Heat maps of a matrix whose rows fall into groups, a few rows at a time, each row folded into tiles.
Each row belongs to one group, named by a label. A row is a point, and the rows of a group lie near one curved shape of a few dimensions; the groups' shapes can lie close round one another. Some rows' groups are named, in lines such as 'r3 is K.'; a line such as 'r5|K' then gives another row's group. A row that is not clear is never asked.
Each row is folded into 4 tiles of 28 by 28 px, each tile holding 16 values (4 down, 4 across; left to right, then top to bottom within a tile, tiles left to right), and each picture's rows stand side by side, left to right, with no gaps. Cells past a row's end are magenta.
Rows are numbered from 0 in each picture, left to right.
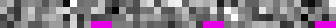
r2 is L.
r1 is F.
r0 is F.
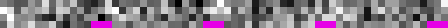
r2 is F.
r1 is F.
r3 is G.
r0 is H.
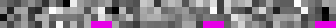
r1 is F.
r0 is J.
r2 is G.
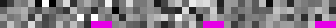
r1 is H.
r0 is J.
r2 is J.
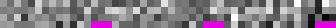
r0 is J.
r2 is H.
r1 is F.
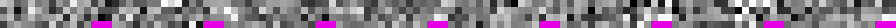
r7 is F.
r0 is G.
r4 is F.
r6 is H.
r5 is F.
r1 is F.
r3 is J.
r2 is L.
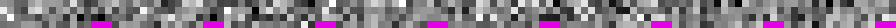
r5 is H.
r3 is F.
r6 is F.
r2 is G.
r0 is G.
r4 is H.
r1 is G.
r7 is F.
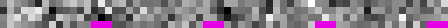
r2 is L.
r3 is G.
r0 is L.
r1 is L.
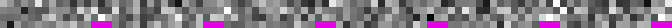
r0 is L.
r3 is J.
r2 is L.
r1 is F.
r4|J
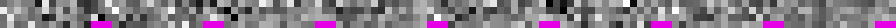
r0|H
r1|L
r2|F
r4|F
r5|F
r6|L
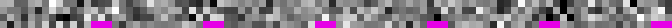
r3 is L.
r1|L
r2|L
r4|G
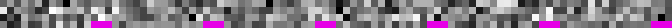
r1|L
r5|G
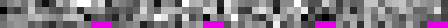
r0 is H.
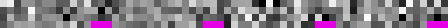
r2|H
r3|H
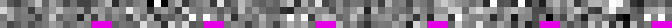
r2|H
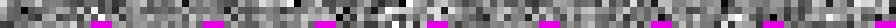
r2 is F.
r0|L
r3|J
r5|H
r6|G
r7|F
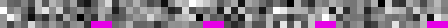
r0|G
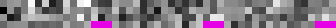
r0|G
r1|F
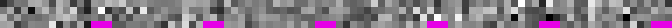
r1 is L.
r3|L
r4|H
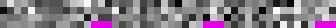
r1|F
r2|J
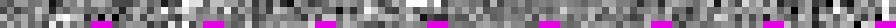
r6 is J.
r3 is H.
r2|F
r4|H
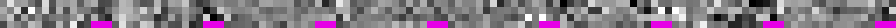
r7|L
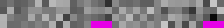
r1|L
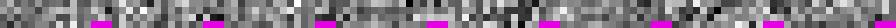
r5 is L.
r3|F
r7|F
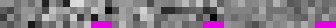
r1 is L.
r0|F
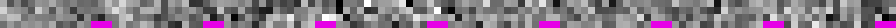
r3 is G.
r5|H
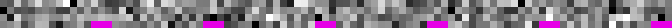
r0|F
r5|G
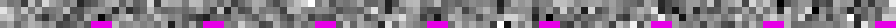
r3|G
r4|G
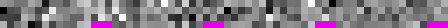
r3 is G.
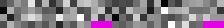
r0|G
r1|J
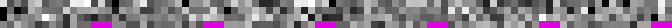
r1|G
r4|H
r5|F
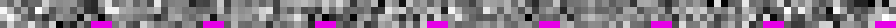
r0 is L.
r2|H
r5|G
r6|H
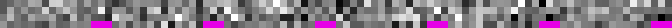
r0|F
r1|G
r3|G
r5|H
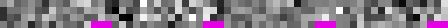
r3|F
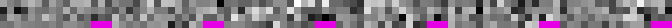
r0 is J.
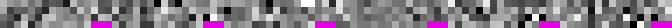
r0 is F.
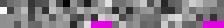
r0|F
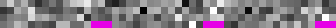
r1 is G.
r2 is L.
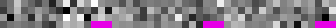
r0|H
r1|G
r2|L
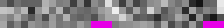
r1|L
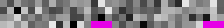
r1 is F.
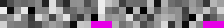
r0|F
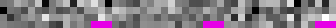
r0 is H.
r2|F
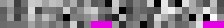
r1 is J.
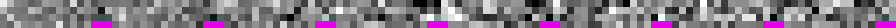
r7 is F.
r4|L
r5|J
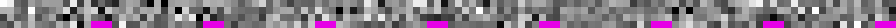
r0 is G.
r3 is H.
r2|L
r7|L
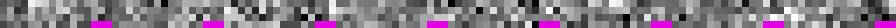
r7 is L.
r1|H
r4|G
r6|H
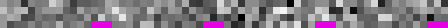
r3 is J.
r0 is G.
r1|L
